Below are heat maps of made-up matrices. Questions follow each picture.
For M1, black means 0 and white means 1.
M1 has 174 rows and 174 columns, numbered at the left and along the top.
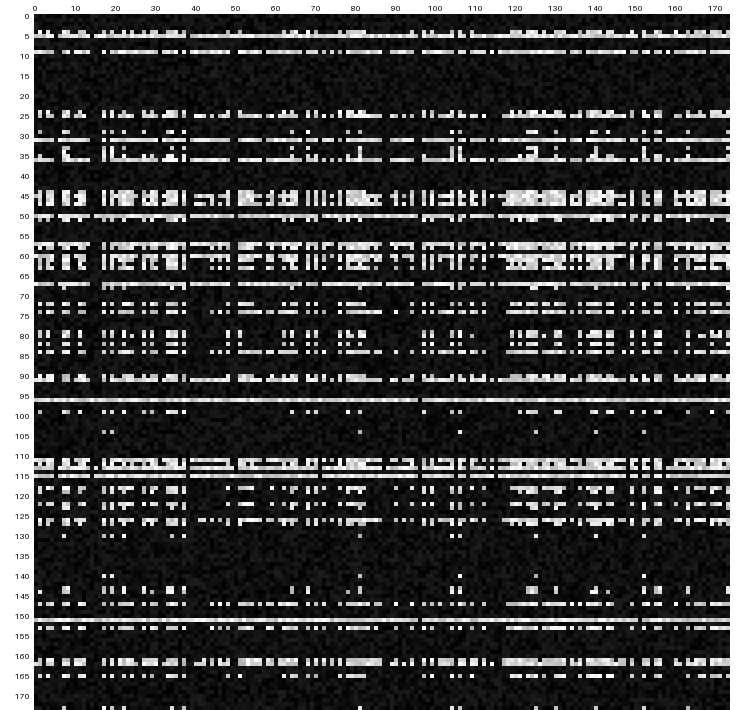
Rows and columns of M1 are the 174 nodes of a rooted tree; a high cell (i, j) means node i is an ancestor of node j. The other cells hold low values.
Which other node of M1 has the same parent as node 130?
163
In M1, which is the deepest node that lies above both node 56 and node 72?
147
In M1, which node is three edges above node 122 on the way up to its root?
46
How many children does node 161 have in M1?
7
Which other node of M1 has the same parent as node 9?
168
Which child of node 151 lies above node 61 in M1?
5
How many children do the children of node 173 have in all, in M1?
3
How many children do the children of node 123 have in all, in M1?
3
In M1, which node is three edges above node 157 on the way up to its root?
96
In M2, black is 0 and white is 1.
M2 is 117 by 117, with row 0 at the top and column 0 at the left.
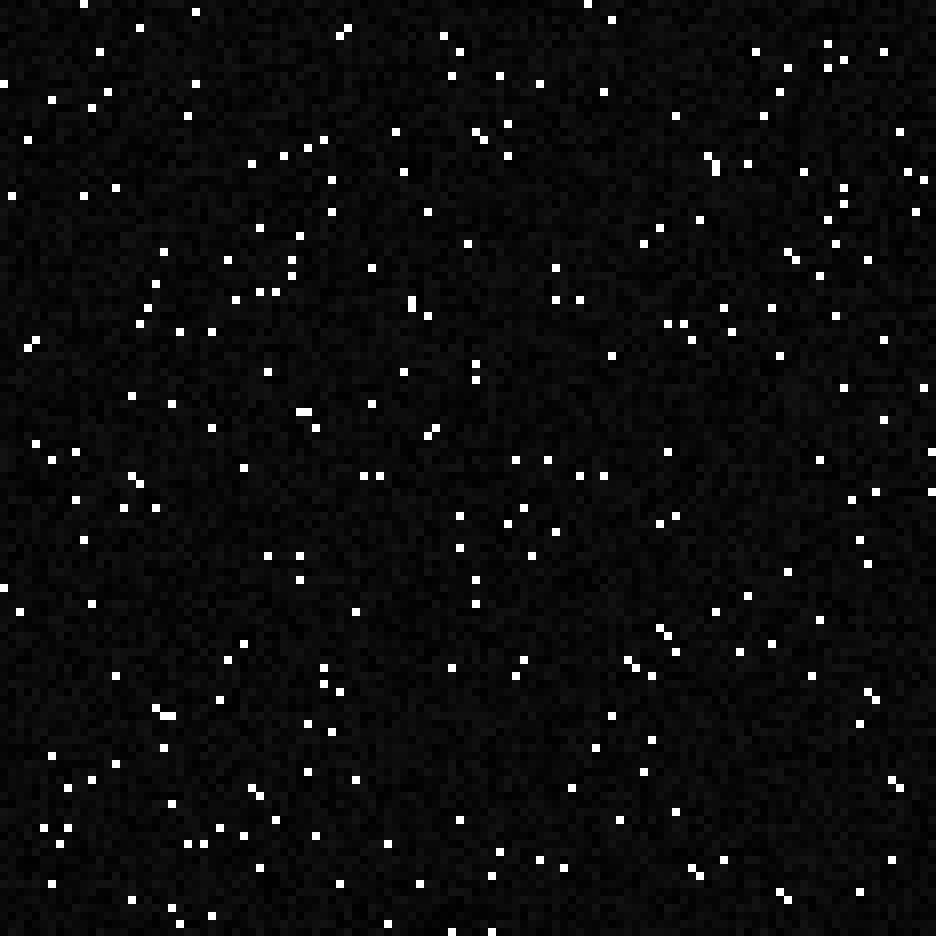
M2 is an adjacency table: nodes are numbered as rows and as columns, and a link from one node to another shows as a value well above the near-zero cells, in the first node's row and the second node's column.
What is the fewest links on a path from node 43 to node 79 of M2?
5
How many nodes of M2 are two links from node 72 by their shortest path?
7
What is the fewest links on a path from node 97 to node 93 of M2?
5
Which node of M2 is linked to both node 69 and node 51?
node 37
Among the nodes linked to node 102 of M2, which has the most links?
node 57
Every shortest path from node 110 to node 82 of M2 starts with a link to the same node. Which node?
node 42
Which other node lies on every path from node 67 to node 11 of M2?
node 107
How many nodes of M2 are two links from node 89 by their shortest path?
7
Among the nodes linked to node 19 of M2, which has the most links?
node 63
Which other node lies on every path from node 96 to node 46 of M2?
node 38
